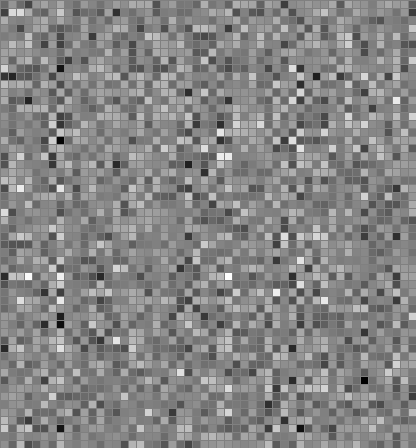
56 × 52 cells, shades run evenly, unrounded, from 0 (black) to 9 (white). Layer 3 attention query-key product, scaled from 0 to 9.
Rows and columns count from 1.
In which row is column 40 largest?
30
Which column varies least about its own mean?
5
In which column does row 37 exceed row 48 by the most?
46
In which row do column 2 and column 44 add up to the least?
10
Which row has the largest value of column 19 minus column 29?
13
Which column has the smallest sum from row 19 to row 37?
23
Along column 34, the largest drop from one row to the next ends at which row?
51
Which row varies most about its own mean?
35
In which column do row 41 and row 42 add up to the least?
6
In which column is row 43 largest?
15
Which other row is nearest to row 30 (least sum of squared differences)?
38
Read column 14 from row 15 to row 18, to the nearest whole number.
6 5 5 4
